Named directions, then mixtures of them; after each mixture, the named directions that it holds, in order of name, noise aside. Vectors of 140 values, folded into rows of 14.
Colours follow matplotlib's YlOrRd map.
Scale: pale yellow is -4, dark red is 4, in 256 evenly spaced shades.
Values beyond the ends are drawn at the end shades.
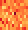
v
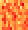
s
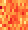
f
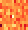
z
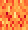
s, v.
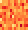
s, v, z.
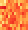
f, s, v.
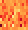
f, v, z.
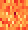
s, v.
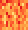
s.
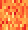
v, z.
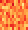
s, z.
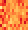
f.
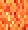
s, v, z.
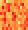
s.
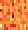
z.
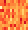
f, z.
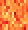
v, z.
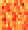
s.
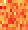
f, v.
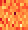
v.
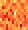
v.
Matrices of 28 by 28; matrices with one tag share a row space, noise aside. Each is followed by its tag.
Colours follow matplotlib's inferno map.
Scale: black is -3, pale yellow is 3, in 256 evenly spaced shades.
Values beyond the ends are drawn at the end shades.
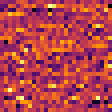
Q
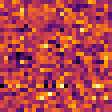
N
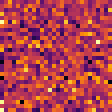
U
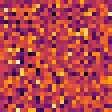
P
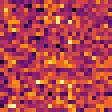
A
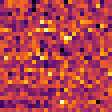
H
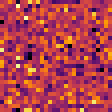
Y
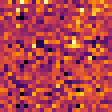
N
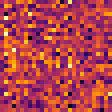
A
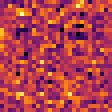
N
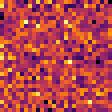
U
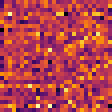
U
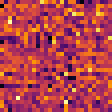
U
